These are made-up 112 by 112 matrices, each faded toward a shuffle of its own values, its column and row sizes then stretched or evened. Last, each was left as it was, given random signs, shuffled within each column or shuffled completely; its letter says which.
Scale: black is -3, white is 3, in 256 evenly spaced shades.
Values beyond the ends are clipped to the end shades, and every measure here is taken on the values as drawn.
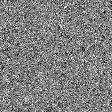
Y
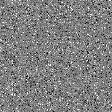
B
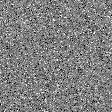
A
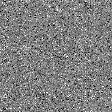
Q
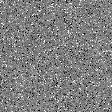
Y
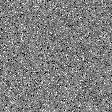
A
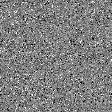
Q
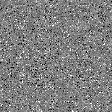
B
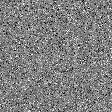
A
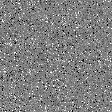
Q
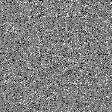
Q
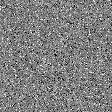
A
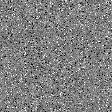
Y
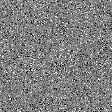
Q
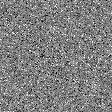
A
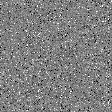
Y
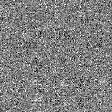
B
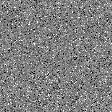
Y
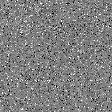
B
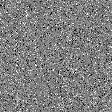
Y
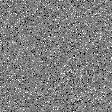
Q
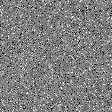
Y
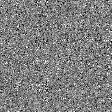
Q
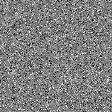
Q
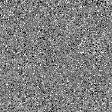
B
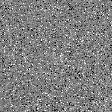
B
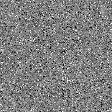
Q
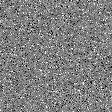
A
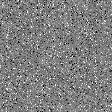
Y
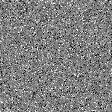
A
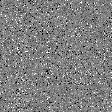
Q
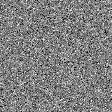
Y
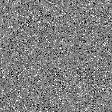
Q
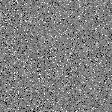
Y
